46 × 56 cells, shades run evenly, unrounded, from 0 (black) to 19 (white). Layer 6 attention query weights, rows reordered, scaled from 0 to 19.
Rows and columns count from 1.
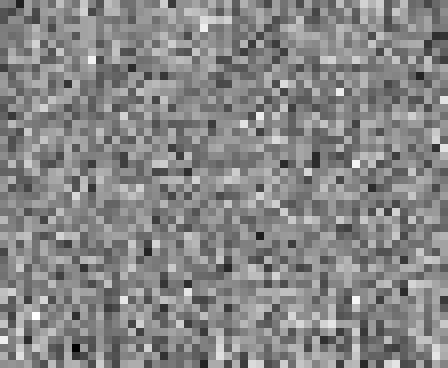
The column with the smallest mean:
15
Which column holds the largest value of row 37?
24
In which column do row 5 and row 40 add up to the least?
10
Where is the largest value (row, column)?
40, 5
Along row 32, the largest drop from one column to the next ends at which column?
19
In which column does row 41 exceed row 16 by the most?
23
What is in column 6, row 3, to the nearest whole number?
11
